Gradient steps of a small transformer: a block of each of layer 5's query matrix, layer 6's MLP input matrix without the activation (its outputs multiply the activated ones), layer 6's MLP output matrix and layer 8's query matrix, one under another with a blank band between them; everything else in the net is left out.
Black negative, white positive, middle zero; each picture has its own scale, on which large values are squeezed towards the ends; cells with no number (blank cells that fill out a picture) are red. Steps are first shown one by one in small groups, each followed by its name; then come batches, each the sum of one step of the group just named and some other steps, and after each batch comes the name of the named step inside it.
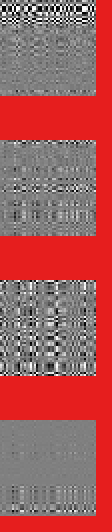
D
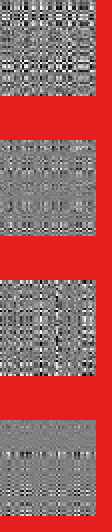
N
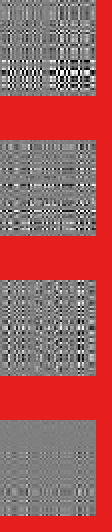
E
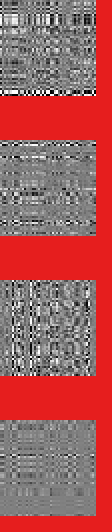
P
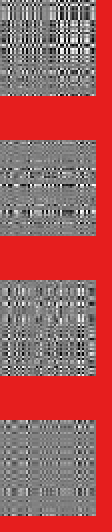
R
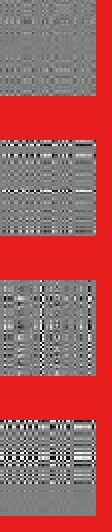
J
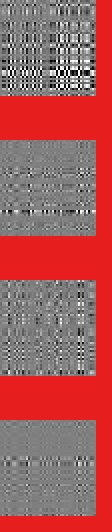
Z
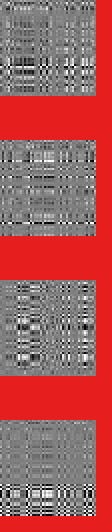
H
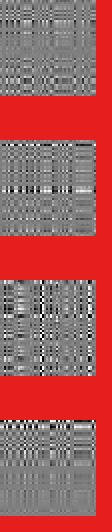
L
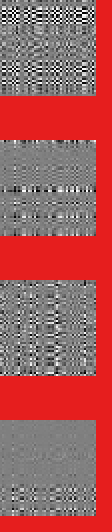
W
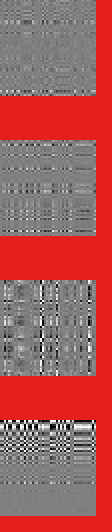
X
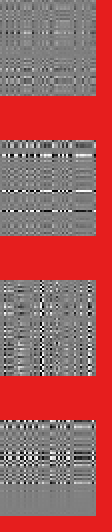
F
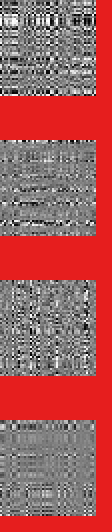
H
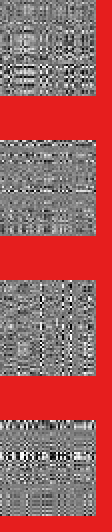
J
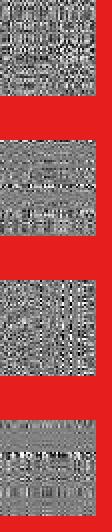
R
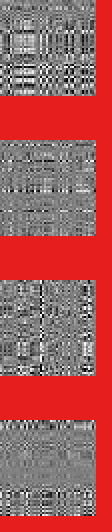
L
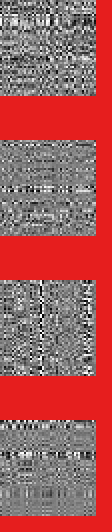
L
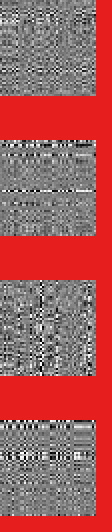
J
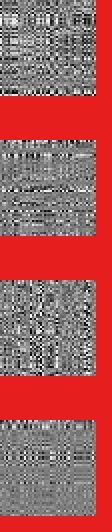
F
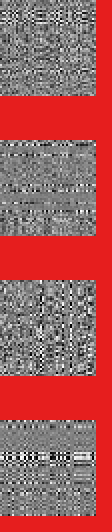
J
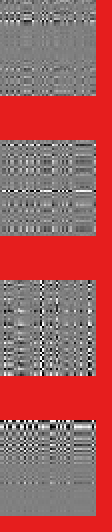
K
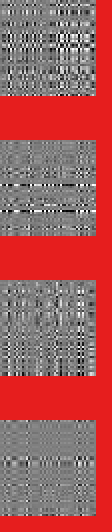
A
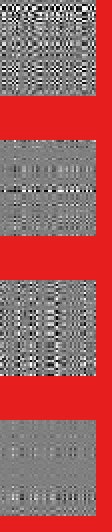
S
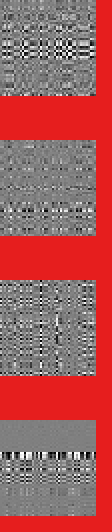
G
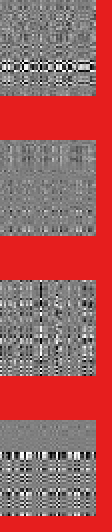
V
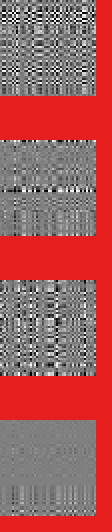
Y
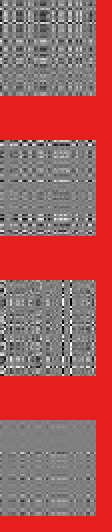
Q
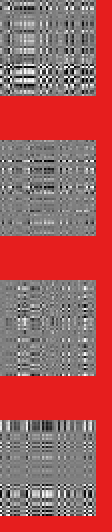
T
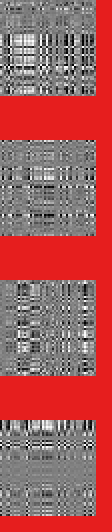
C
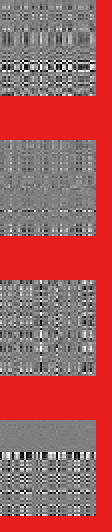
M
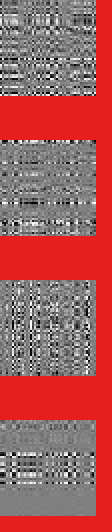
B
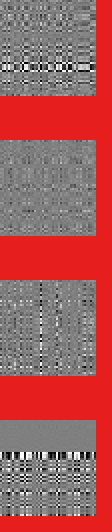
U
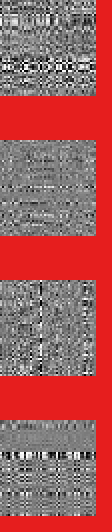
V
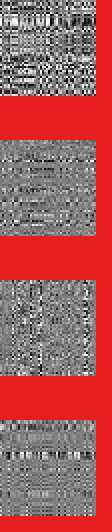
T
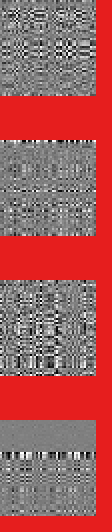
G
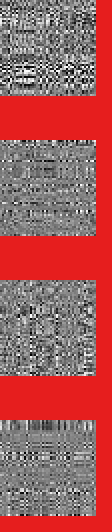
T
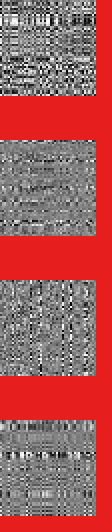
T
